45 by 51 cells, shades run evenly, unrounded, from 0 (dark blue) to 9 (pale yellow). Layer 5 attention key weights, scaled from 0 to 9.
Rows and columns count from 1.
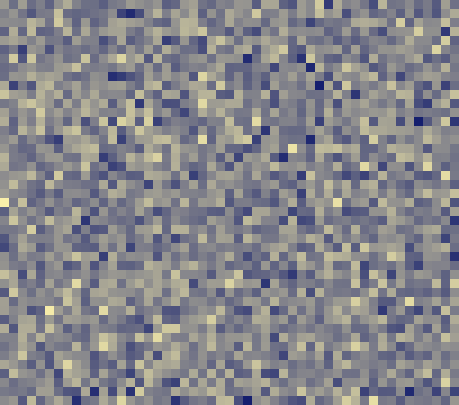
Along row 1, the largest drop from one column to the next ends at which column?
37
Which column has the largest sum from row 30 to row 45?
40
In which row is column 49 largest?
6
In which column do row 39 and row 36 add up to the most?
24
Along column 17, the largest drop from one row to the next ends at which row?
21
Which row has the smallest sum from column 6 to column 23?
5
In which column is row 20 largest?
50
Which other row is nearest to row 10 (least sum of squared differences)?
13
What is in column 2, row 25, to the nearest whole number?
7
